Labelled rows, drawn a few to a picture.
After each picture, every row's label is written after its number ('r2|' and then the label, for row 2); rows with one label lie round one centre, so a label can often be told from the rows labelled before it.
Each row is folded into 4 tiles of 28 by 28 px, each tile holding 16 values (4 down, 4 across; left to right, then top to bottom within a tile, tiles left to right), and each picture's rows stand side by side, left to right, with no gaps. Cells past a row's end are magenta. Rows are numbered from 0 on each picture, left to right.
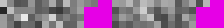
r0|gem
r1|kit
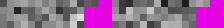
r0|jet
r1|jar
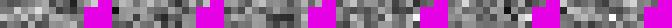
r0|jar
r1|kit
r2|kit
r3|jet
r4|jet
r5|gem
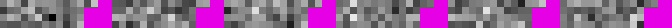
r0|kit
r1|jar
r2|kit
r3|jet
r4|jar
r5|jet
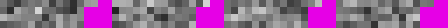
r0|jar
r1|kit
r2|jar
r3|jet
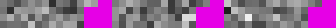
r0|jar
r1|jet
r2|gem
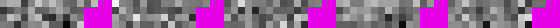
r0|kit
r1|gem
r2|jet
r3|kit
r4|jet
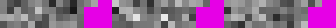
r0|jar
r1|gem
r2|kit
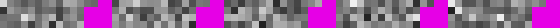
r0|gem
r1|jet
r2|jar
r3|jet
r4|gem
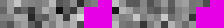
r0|jet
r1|gem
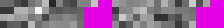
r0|jar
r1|kit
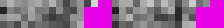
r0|kit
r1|kit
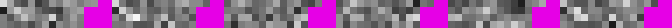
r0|gem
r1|gem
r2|jet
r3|jet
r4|jar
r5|gem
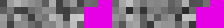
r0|jet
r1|jet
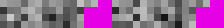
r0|kit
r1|kit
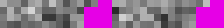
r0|kit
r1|kit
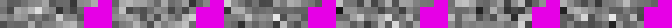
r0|jar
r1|jet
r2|gem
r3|gem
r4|jet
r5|gem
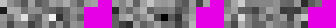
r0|gem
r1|kit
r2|jet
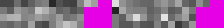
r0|jar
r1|gem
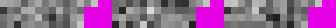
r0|kit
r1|jar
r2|kit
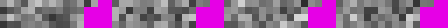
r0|kit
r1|jet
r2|jet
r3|jet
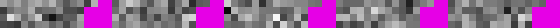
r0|kit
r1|jet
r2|gem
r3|jar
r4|jet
